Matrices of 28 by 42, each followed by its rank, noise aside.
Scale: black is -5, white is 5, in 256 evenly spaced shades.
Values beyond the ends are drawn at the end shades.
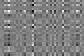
one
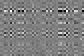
one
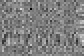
four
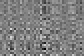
two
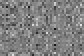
four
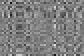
three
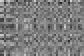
two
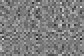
four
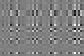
one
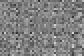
five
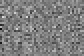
five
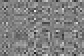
three
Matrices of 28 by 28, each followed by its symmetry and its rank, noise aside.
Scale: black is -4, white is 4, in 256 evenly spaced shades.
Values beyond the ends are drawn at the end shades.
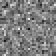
symmetric, rank six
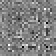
symmetric, rank six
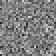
no symmetry, rank six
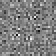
antisymmetric, rank eight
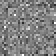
symmetric, rank six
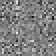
antisymmetric, rank six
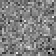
symmetric, rank eight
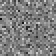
symmetric, rank seven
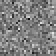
antisymmetric, rank eight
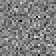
no symmetry, rank eight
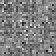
symmetric, rank eight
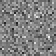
no symmetry, rank six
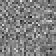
no symmetry, rank seven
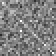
symmetric, rank seven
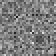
symmetric, rank eight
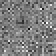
symmetric, rank six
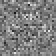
no symmetry, rank eight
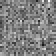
no symmetry, rank eight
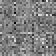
no symmetry, rank six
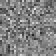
no symmetry, rank seven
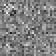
symmetric, rank six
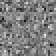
no symmetry, rank six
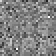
symmetric, rank six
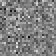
no symmetry, rank six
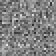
no symmetry, rank eight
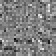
antisymmetric, rank six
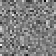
antisymmetric, rank eight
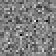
no symmetry, rank six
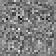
no symmetry, rank seven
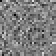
symmetric, rank seven
